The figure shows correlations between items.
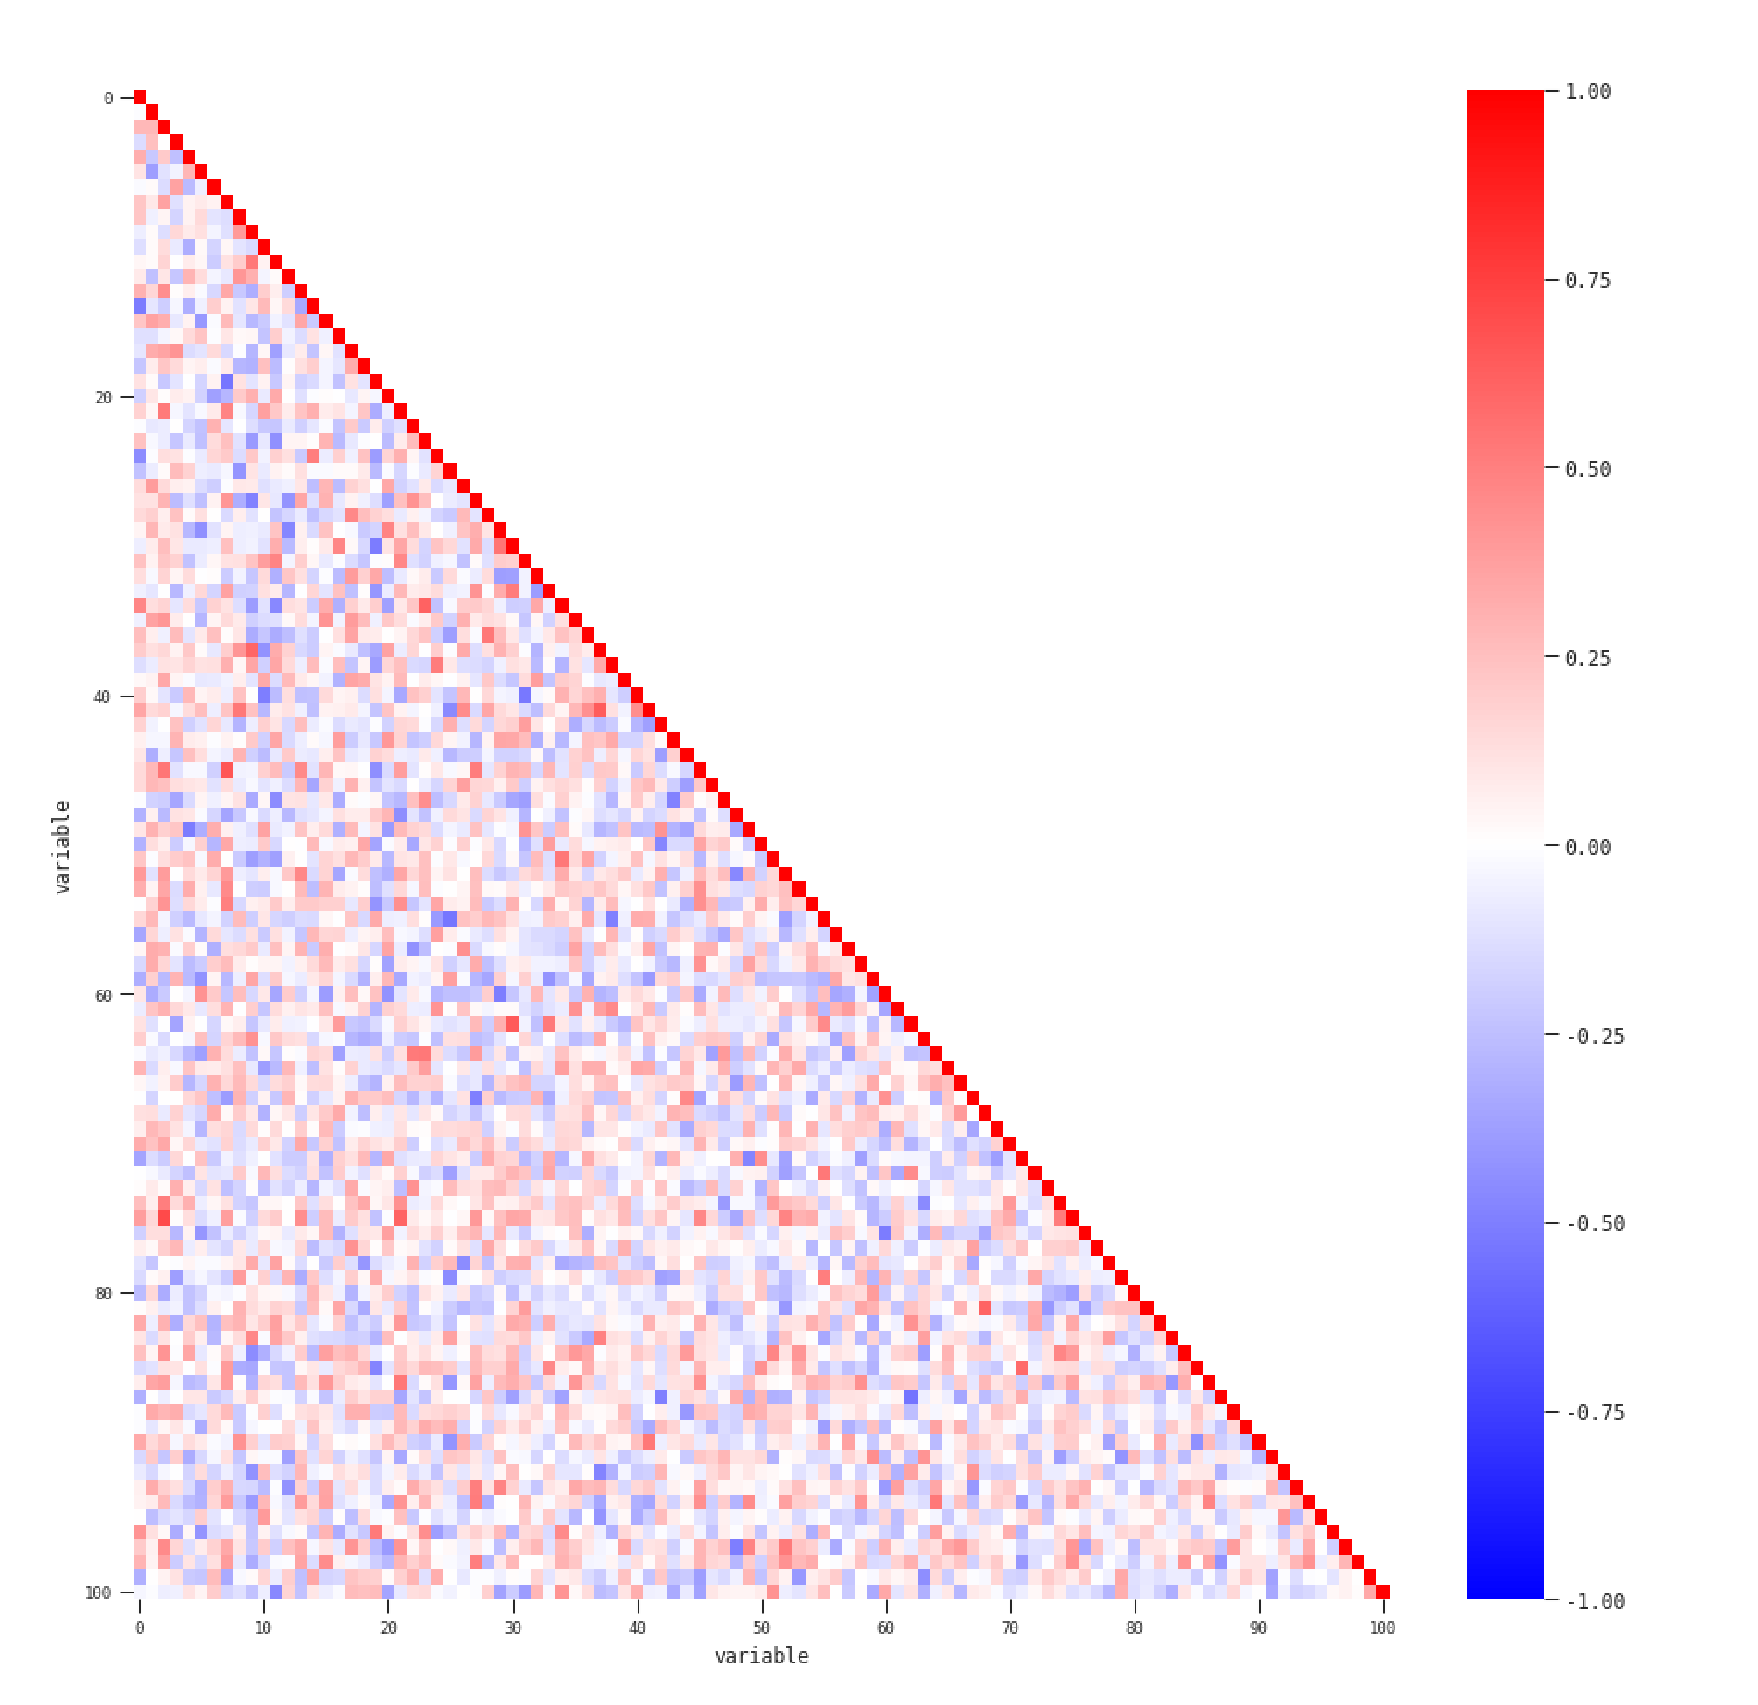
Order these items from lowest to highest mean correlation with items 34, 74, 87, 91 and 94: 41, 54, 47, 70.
41, 54, 47, 70
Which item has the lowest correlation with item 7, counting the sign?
19
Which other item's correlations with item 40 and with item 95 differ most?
10
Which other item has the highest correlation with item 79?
55
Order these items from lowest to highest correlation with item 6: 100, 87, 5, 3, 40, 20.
20, 87, 5, 40, 100, 3
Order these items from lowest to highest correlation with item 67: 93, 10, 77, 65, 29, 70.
93, 29, 70, 10, 65, 77
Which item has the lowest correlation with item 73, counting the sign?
81
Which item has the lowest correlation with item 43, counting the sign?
47
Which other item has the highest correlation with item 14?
24
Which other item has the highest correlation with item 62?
30
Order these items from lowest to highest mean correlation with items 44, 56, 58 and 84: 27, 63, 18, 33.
63, 33, 18, 27
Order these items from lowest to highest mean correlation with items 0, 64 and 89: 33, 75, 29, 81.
33, 81, 29, 75
